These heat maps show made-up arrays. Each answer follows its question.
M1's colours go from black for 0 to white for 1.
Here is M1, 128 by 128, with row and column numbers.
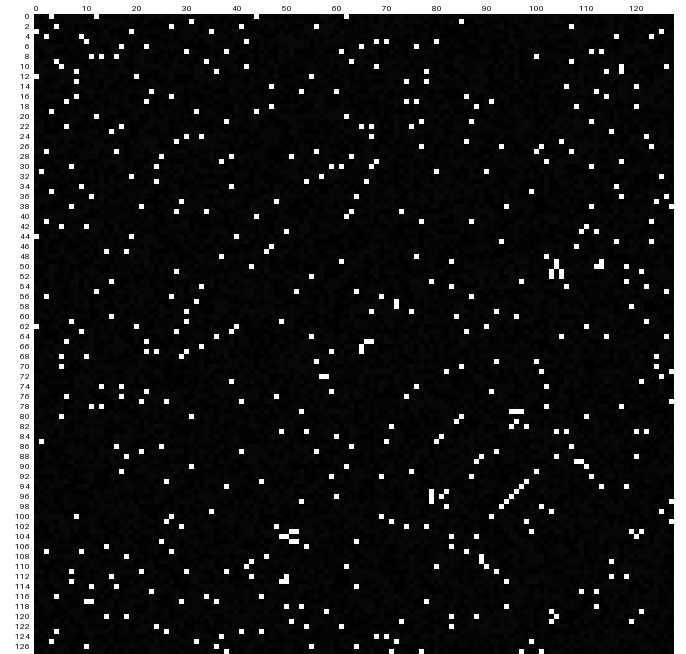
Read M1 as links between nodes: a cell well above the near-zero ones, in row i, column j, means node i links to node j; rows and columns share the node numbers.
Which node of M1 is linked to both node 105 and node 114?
node 64
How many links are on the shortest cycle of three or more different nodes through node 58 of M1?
6
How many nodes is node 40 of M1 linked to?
2
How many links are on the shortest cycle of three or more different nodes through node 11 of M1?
3
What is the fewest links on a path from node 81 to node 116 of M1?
7
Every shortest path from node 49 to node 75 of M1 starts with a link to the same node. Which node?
node 61
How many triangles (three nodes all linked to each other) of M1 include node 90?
1
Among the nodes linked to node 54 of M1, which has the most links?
node 83
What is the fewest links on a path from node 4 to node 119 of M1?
6
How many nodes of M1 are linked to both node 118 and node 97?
2
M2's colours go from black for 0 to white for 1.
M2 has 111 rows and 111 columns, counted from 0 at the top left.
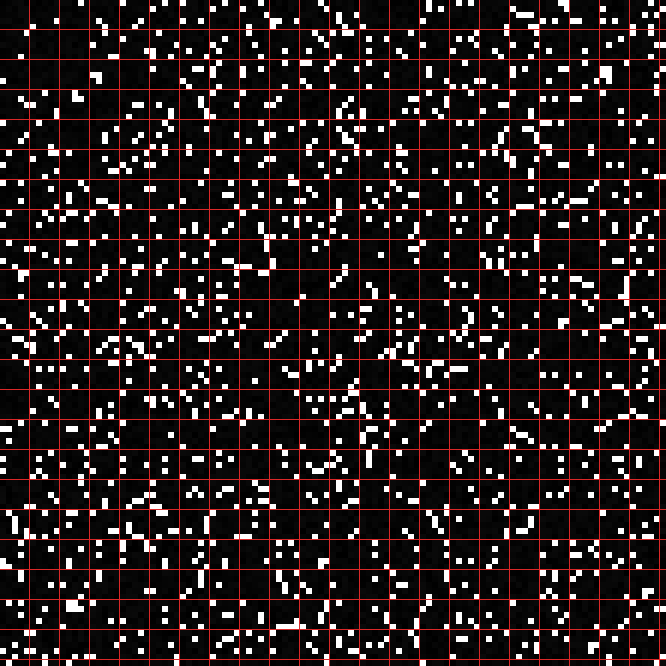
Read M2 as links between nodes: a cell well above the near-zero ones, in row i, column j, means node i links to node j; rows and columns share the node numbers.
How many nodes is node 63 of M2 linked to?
5
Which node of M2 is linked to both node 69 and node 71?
node 61
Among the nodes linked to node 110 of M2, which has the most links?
node 11
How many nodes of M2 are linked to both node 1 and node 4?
0
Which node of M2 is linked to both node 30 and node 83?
node 79
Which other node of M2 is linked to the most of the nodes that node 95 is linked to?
node 92
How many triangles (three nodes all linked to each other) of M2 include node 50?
8
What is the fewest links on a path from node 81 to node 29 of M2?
4
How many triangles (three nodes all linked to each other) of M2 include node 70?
8
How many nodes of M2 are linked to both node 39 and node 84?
6
